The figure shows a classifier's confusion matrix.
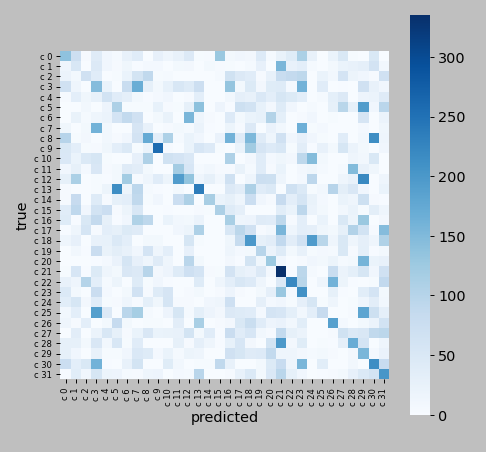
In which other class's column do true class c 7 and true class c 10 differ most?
c 24
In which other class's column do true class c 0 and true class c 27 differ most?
c 15
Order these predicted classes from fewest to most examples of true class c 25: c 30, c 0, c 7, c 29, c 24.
c 0, c 24, c 30, c 7, c 29
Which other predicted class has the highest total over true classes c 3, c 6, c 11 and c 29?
c 7
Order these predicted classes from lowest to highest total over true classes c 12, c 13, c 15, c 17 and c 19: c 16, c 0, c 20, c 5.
c 0, c 20, c 16, c 5
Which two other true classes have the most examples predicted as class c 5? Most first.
c 13, c 26
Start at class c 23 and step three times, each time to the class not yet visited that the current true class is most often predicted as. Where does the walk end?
c 30
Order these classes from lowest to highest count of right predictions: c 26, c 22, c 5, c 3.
c 5, c 3, c 26, c 22
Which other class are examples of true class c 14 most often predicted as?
c 12
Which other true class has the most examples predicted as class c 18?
c 8
